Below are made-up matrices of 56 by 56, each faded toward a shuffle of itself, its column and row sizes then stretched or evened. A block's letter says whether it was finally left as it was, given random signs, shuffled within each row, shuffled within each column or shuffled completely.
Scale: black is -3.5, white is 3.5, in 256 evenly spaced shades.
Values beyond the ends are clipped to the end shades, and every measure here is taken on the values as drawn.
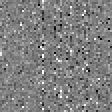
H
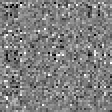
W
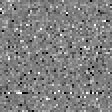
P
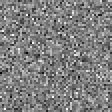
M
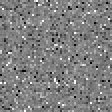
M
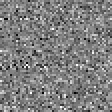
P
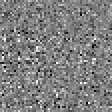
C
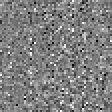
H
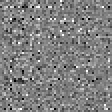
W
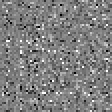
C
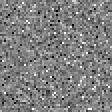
M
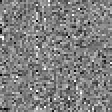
H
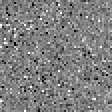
M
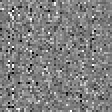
H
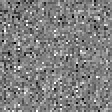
H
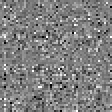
W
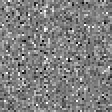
H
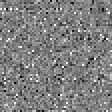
P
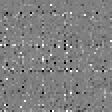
W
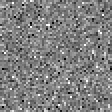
M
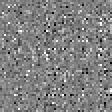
C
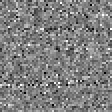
P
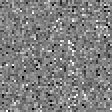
H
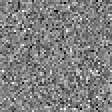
M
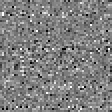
P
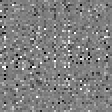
W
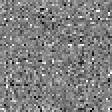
W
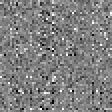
W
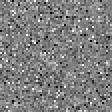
M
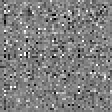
C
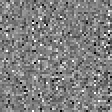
H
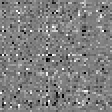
W
